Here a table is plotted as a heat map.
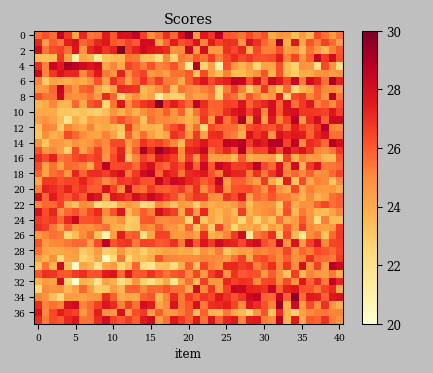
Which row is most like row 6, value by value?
14
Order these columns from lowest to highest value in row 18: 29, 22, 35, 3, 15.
35, 3, 29, 22, 15
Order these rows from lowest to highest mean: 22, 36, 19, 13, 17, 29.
22, 29, 36, 13, 19, 17
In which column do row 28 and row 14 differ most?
25
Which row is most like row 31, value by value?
20
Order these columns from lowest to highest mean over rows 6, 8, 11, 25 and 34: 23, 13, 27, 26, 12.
12, 13, 23, 26, 27
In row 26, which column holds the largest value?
27
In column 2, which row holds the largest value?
4
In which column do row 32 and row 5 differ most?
5
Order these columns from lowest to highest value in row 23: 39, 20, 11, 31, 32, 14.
32, 39, 31, 14, 20, 11
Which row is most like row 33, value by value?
10
